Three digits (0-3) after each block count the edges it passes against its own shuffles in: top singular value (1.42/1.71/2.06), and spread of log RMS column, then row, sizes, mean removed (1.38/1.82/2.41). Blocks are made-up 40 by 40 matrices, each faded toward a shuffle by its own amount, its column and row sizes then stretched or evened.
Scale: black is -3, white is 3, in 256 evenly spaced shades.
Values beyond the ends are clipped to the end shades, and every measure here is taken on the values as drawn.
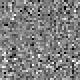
0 1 1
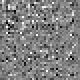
1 2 1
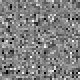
1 1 2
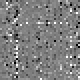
0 3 0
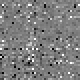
0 1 2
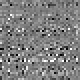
2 1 3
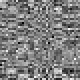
3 0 2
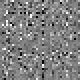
1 3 1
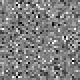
1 1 1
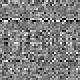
3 0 3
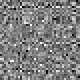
3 0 1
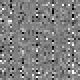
0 3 1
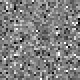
1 2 0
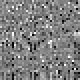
2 1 0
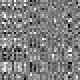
3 3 1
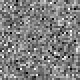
0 0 0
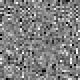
2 1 0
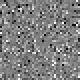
1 1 1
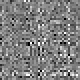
3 2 2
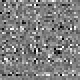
1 1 3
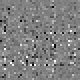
0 2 2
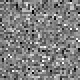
0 0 0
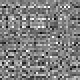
3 0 3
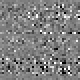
0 2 3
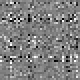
1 2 3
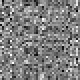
2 3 0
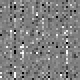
2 3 1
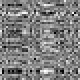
3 0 3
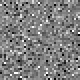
0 1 0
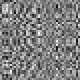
3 3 0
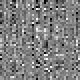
2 3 0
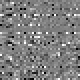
1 1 3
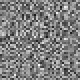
3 0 0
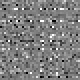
1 1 3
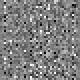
0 3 0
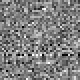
2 0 2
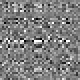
3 1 3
